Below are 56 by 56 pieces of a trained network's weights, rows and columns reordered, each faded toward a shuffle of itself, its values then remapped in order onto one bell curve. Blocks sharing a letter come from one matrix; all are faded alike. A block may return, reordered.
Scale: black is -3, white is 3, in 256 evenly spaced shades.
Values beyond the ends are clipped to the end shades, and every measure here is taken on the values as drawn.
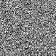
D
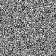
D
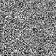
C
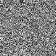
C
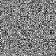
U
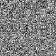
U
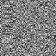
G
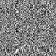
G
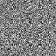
U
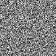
C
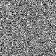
C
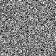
D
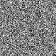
D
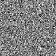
C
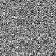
U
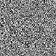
C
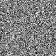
D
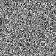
C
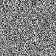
D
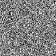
C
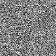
C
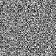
U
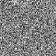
C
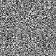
U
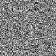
U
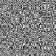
G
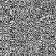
G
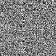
C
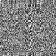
G
